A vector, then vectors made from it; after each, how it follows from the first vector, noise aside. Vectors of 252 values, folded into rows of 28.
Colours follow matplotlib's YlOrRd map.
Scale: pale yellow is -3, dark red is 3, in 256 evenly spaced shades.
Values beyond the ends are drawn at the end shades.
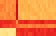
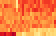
negated, partly zeroed.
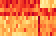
reversed.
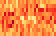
wrapped around, partly zeroed.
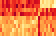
reversed.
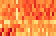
negated, partly zeroed.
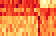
reversed.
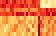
reversed.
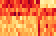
reversed.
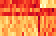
reversed.
